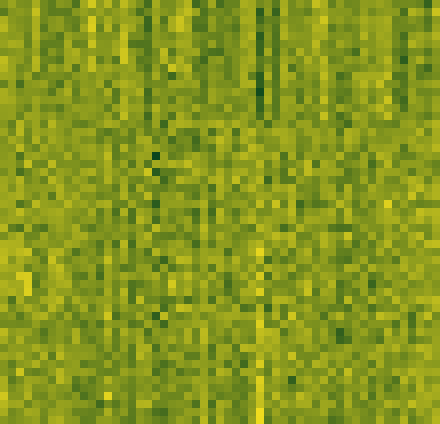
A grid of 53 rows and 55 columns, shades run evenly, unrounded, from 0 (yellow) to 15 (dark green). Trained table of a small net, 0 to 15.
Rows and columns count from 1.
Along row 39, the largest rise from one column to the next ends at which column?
34
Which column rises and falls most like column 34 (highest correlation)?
21
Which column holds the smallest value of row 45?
37
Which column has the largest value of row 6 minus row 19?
33
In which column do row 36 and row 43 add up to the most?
43
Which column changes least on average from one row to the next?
26
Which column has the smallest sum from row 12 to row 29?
49
